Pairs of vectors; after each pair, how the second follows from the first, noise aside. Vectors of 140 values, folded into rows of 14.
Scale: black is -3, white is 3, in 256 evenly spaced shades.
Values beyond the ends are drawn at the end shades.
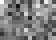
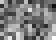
reversed.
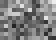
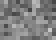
negated, shrunk.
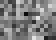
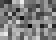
reversed.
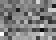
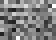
reversed.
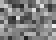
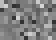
partly zeroed.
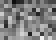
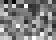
reversed, negated.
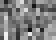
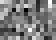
reversed.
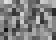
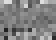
partly zeroed.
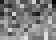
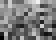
reversed.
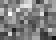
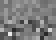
partly zeroed.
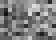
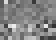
wrapped around, negated, partly zeroed.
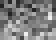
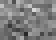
negated, shrunk.
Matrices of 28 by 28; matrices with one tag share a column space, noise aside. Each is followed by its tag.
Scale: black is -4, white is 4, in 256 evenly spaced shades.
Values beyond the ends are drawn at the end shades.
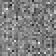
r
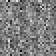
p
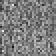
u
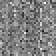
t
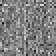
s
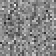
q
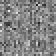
s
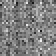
t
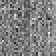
q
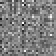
r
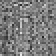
s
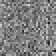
s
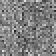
p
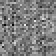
q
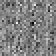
u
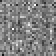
s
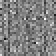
q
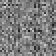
s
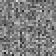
p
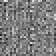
p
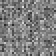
q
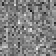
u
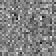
q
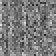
u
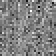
p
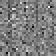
q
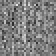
u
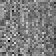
p
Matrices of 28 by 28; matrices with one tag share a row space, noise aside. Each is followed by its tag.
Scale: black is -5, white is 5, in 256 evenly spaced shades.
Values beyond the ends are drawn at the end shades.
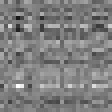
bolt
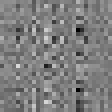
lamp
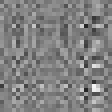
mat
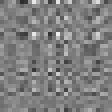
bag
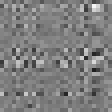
mat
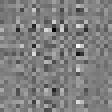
lamp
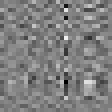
bag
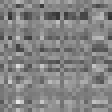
bolt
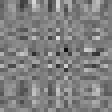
bag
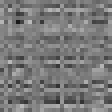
bolt
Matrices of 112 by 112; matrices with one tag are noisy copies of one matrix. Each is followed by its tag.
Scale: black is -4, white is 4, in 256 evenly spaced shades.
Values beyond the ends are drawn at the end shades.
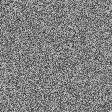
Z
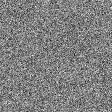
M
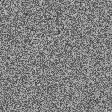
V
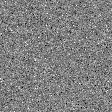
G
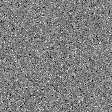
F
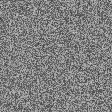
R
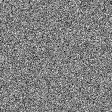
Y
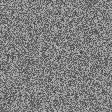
G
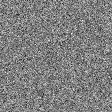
F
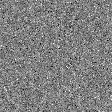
F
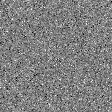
Z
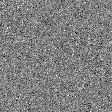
Z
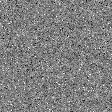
M
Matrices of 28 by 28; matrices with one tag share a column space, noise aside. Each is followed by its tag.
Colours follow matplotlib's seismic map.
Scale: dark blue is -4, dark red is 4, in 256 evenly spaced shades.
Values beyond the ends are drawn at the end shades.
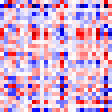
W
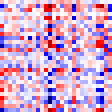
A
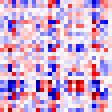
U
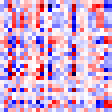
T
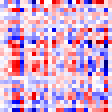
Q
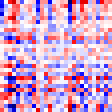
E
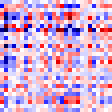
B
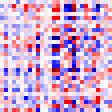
A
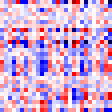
Q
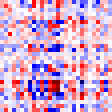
U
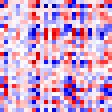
W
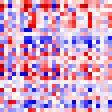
T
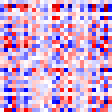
A
